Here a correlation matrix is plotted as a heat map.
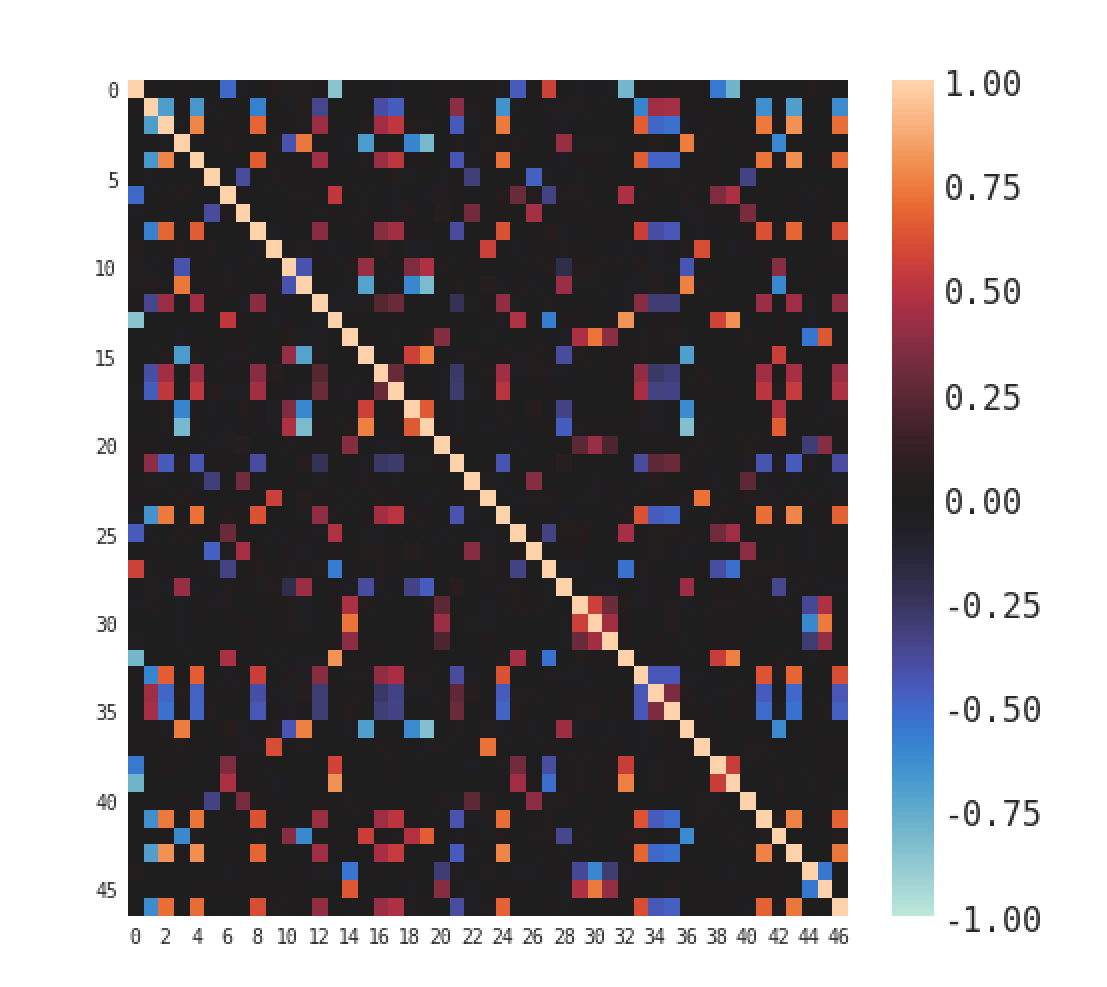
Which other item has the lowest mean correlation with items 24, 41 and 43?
1
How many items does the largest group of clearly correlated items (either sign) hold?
15
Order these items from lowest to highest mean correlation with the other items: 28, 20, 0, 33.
0, 28, 20, 33
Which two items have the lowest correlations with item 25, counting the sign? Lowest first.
0, 27
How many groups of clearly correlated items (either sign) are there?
6
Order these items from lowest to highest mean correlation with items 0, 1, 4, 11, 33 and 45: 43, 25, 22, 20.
25, 22, 20, 43
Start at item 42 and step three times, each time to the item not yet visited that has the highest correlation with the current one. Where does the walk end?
18
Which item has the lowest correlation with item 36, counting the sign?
19
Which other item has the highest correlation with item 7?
26
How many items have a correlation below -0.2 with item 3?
5
